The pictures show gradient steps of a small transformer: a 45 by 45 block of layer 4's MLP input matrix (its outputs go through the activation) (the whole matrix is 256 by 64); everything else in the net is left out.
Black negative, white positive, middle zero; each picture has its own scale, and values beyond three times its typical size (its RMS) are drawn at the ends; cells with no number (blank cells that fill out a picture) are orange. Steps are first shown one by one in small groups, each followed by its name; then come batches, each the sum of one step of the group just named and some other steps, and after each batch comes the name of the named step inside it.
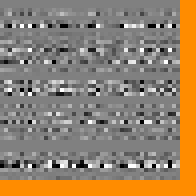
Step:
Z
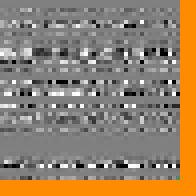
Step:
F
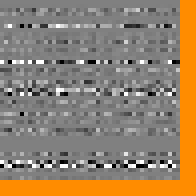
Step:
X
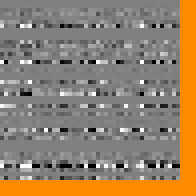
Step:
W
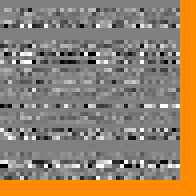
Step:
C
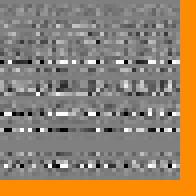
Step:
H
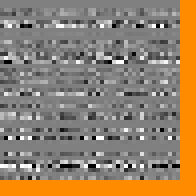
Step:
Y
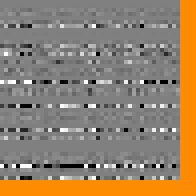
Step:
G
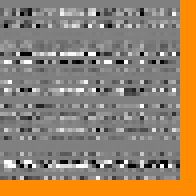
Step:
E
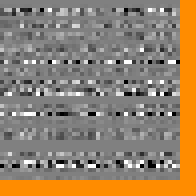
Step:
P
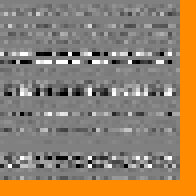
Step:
X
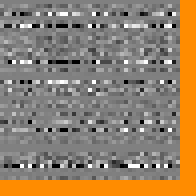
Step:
Z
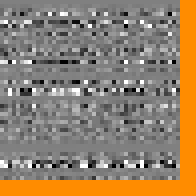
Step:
C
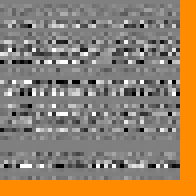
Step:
F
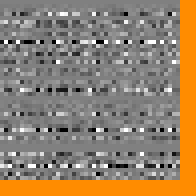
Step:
H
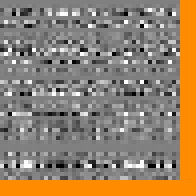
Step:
P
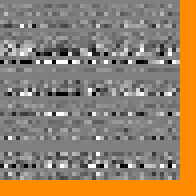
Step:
Z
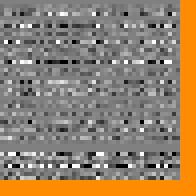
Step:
Z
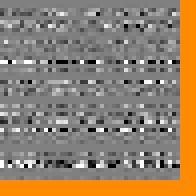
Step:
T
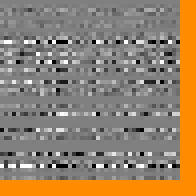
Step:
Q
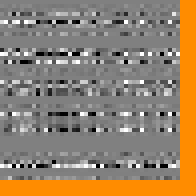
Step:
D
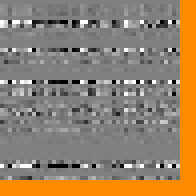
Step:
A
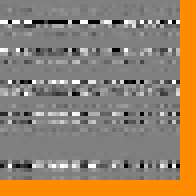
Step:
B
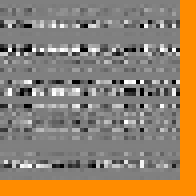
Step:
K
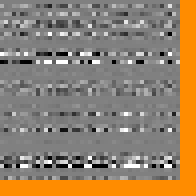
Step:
D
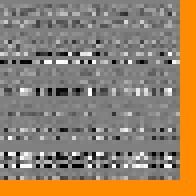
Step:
D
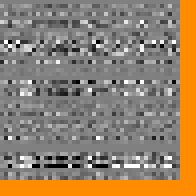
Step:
A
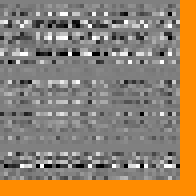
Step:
B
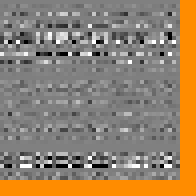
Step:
D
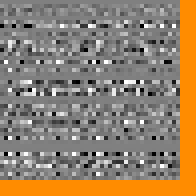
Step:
K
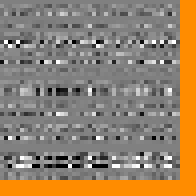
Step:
Q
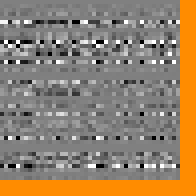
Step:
B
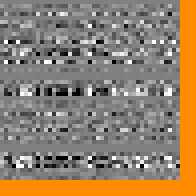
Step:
T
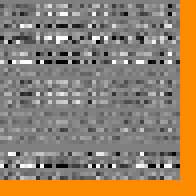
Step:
T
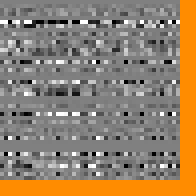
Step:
B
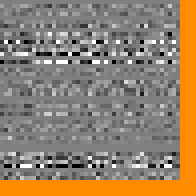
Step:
K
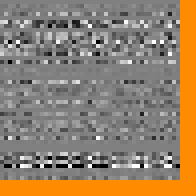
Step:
B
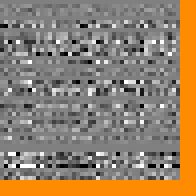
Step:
K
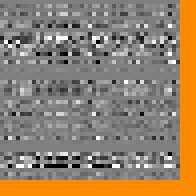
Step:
A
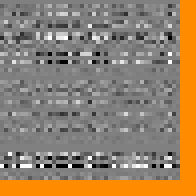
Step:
D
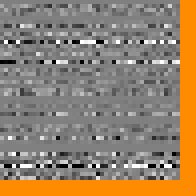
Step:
Q
